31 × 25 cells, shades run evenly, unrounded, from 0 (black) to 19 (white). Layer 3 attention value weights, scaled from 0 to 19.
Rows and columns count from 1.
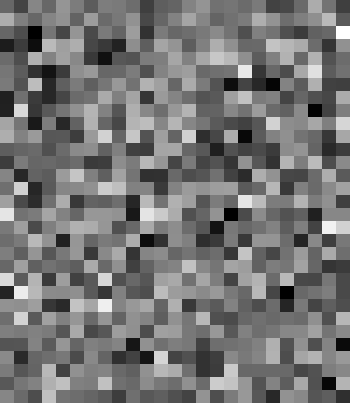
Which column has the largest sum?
13
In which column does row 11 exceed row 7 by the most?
17
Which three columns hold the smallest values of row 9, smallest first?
23, 1, 3
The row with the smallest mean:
12
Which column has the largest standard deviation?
25
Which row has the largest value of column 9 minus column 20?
7
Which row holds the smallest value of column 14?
24
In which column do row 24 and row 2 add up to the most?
8
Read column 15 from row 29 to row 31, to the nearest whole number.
4 8 11
